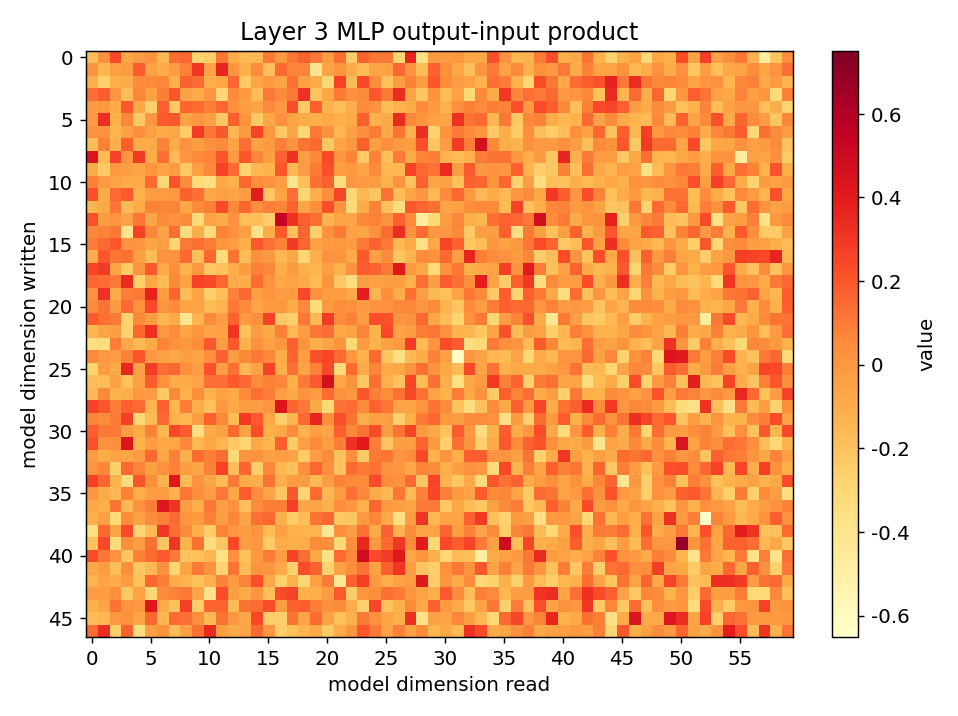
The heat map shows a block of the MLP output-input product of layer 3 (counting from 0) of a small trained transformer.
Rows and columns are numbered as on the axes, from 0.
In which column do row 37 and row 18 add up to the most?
33
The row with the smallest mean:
10
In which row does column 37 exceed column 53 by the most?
18
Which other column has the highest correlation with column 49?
58
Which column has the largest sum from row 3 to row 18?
0
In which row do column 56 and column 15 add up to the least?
43
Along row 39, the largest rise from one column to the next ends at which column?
50
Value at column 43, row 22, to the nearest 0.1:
-0.1
